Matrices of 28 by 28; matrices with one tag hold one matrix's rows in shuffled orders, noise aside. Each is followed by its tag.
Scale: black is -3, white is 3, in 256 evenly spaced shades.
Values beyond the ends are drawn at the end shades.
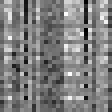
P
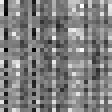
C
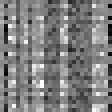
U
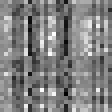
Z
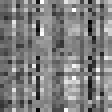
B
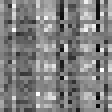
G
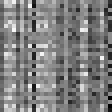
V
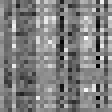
G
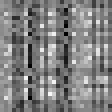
Z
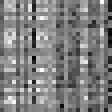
V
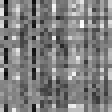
C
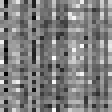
C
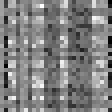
U
